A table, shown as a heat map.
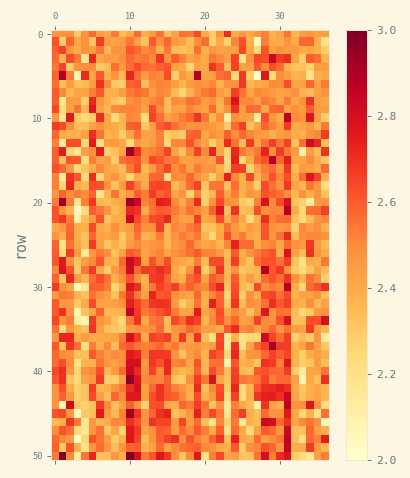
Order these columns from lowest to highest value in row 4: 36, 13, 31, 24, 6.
6, 31, 36, 13, 24
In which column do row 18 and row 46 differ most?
21
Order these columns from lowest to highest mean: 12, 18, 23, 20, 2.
23, 20, 12, 18, 2
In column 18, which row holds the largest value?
34
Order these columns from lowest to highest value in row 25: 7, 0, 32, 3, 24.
7, 3, 32, 0, 24
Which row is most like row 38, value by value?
32
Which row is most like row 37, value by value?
15
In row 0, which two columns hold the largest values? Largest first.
23, 19
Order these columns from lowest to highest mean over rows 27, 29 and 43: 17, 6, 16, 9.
17, 16, 9, 6
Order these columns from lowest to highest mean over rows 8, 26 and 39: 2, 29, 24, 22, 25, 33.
33, 25, 22, 2, 29, 24
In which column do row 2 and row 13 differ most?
1
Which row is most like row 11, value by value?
16
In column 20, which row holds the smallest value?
50
